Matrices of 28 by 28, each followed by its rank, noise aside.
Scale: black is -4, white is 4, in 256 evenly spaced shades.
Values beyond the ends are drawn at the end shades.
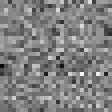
seven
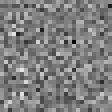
eight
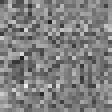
eight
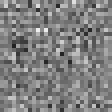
seven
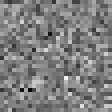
eight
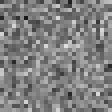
eight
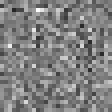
eight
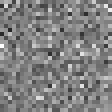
seven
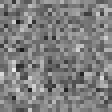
seven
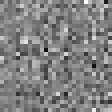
eight
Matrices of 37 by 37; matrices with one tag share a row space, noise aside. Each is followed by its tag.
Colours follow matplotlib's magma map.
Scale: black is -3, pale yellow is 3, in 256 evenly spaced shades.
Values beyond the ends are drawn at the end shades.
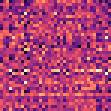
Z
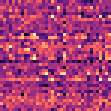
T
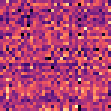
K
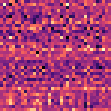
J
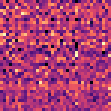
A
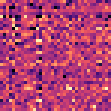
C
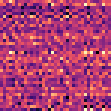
J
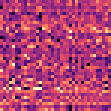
C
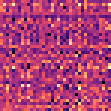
K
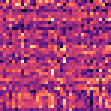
T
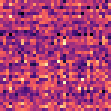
T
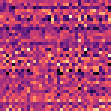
K
